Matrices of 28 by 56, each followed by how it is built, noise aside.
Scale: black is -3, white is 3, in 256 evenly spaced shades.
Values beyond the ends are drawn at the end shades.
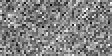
Hankel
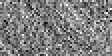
Toeplitz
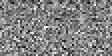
repeating columns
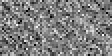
Toeplitz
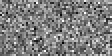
noise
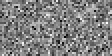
noise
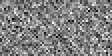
Toeplitz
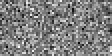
noise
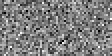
noise
